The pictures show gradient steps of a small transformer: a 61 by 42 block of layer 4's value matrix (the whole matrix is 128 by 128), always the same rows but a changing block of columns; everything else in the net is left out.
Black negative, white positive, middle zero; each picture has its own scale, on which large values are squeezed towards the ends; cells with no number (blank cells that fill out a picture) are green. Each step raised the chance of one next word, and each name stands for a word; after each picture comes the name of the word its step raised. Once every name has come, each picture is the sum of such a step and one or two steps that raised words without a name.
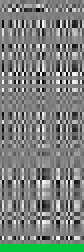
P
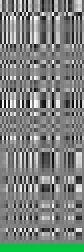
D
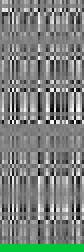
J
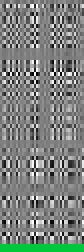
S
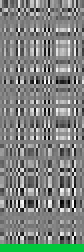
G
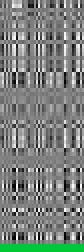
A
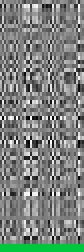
S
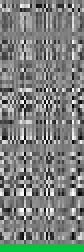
J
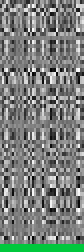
G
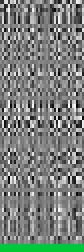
J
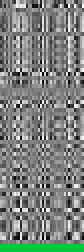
A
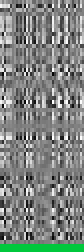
D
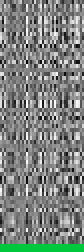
D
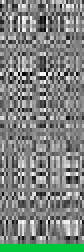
S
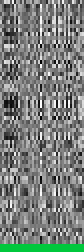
D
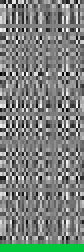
S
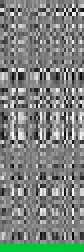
P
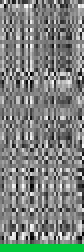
A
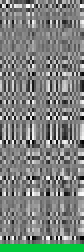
P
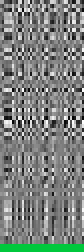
J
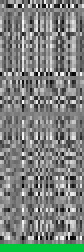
A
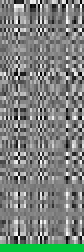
S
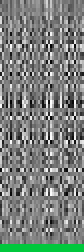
D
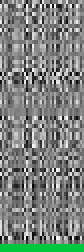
A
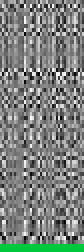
S
